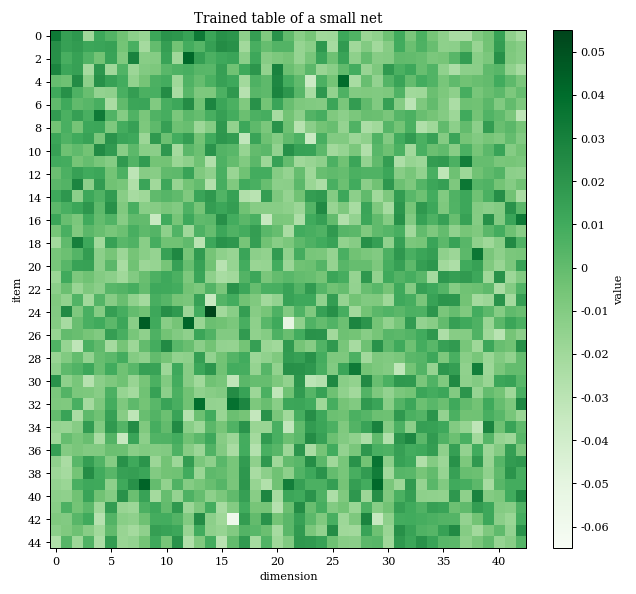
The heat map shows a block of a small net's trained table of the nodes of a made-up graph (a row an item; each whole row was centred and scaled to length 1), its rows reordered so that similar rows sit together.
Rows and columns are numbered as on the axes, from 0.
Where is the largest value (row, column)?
24, 14
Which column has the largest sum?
31
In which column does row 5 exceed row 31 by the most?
20
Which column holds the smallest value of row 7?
42
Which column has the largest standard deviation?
16
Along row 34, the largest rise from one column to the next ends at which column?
39
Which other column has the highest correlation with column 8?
27
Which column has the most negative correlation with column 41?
13
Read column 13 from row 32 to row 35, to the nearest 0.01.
0.04 0 -0.02 0
